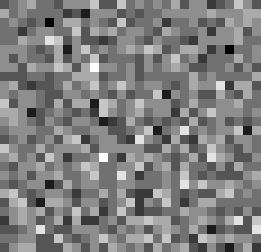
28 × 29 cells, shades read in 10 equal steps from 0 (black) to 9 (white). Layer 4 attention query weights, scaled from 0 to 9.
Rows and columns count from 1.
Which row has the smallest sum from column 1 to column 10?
2
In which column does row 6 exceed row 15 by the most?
18
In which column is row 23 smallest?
5
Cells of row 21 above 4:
16
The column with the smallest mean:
6
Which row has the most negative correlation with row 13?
1
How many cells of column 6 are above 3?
18
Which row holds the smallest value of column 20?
13
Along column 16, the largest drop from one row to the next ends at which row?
20
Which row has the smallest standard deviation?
9
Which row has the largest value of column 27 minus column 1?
25
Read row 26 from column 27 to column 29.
3 3 8
